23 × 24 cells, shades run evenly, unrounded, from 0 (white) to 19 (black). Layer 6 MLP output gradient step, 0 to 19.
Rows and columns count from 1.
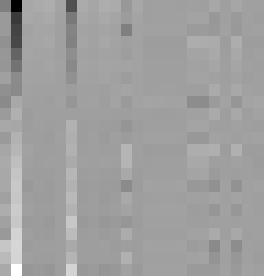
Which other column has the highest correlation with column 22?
20
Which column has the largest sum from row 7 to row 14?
1
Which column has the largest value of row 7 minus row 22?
2
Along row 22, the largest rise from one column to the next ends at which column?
3
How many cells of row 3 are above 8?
3
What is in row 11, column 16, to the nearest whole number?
7
